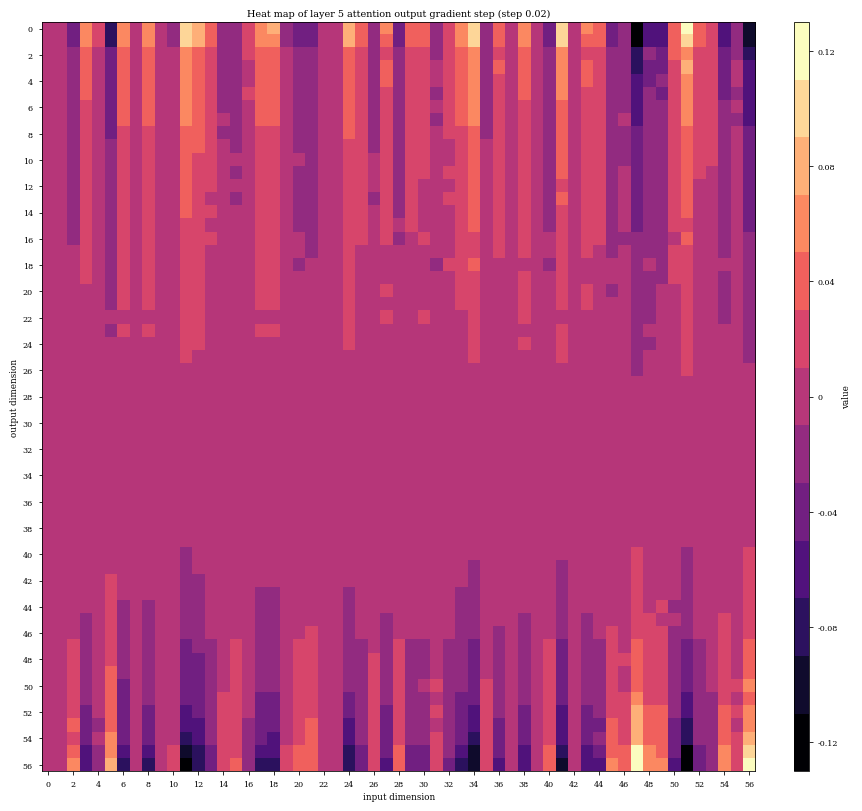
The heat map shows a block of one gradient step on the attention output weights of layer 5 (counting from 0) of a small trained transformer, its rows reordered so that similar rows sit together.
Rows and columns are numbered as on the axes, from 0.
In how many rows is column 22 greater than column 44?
10
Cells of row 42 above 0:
3
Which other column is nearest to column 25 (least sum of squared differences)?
29
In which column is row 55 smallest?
51
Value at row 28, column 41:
0
